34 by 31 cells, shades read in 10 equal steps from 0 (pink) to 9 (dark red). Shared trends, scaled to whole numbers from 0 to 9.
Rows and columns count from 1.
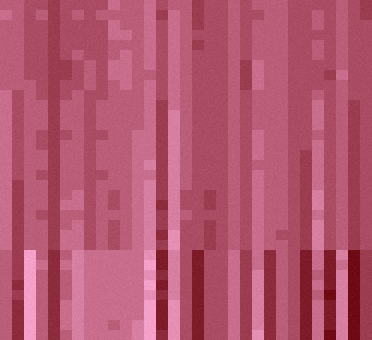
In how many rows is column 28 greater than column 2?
18
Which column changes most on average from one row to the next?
27
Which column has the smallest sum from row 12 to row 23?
15
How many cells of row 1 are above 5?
3
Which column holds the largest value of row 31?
30
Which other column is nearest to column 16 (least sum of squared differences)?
24
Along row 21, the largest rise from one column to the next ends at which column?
14
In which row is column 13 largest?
8
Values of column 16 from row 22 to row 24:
4 5 5
